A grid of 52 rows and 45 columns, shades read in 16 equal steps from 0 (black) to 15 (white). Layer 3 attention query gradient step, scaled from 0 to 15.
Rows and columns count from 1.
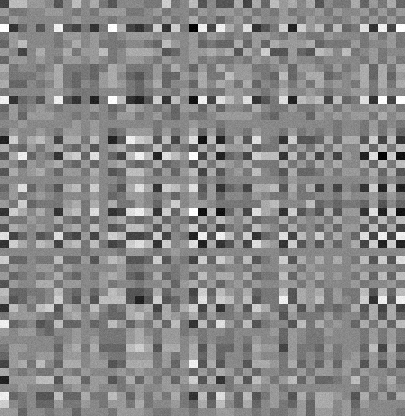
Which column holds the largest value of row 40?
16
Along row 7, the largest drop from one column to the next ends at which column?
31
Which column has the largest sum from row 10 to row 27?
22
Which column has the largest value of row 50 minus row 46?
1
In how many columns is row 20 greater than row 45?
22
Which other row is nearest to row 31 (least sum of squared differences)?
27
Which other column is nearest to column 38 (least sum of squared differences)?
14
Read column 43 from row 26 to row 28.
5 2 11
